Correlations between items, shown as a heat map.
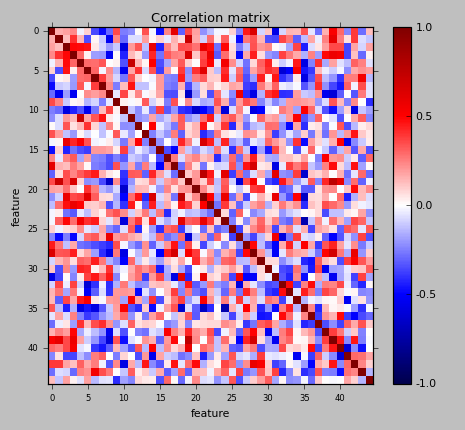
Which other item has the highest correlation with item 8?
26
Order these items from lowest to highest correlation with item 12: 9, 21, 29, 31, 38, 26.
38, 29, 9, 26, 31, 21
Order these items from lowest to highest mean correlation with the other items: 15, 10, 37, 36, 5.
10, 15, 36, 37, 5
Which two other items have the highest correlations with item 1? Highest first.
19, 39
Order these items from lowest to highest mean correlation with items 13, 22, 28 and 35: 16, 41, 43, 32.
43, 41, 32, 16
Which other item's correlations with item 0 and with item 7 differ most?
28
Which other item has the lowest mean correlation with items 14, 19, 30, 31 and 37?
35
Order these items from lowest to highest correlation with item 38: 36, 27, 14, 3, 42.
14, 42, 36, 27, 3
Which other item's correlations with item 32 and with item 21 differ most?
5
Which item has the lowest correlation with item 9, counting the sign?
44
